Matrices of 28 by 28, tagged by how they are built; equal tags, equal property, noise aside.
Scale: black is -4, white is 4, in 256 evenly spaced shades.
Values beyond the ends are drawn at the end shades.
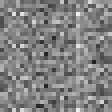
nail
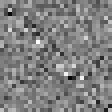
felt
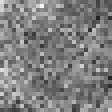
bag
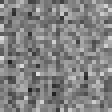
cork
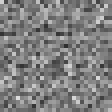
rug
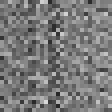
nail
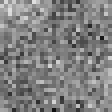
bag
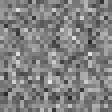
rug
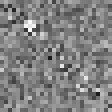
felt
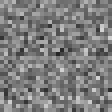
rug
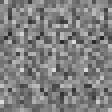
rug
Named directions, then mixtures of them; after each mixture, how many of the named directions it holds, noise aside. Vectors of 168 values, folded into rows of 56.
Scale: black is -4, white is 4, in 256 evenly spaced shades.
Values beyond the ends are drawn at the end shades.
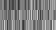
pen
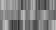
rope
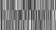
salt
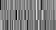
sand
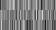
three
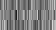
four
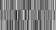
four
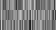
one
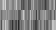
two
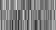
three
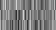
three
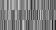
one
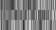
three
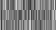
one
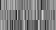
two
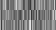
one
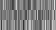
two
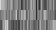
two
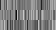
three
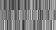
one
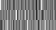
one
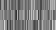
three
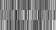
four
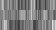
two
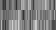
two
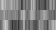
one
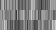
three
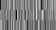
one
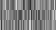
one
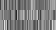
three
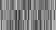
four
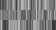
four
